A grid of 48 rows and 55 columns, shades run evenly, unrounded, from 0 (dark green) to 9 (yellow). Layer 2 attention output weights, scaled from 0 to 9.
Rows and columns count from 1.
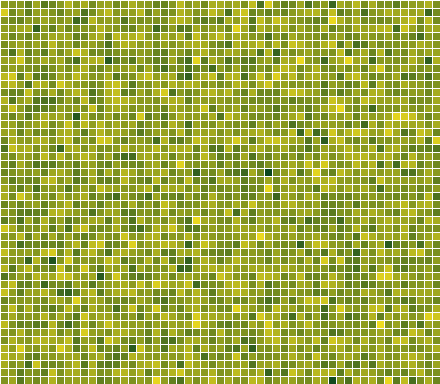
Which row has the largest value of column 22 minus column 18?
29
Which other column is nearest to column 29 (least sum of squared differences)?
36
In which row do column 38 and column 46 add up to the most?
8
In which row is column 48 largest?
41
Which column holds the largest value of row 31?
17
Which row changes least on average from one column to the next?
13
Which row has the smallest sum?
25
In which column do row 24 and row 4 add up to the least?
5
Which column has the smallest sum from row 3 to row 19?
24
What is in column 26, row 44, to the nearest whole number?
6
